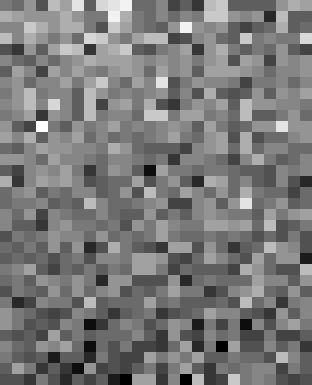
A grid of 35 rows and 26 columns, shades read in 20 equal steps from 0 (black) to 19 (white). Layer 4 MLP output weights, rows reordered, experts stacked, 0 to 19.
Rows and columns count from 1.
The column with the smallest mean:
17
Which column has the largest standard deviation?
8
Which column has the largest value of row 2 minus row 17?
10
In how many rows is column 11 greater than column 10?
11
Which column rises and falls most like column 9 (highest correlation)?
14
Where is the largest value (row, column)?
12, 4
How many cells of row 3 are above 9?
15
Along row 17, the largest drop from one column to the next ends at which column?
2
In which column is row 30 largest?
25
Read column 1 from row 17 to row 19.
13 8 8
